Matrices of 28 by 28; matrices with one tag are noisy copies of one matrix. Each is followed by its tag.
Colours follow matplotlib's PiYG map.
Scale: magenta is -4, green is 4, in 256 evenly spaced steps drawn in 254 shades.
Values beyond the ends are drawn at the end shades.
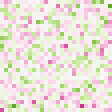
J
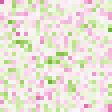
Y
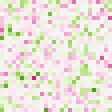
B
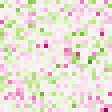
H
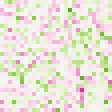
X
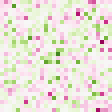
Y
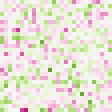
B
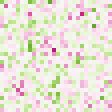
H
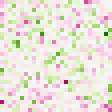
Y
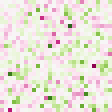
X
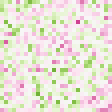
H
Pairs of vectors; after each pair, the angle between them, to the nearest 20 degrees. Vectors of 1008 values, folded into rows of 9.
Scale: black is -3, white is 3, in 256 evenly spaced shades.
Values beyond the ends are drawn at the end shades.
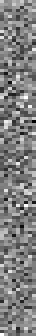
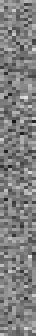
40 degrees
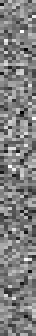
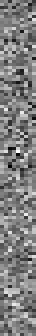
140 degrees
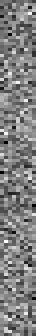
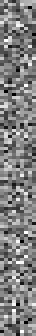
80 degrees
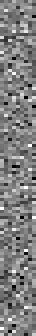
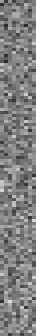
100 degrees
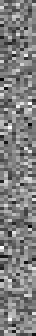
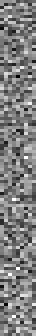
80 degrees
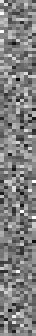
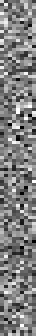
40 degrees
